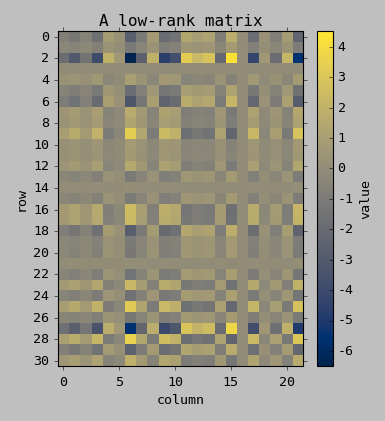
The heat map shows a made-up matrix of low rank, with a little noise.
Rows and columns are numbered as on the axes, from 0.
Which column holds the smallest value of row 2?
6
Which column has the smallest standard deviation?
16
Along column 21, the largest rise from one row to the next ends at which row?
28
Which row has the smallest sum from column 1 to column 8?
2
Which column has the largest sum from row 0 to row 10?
15
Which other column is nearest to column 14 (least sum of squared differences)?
19
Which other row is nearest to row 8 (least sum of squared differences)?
12
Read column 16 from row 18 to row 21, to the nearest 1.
0 0 0 0
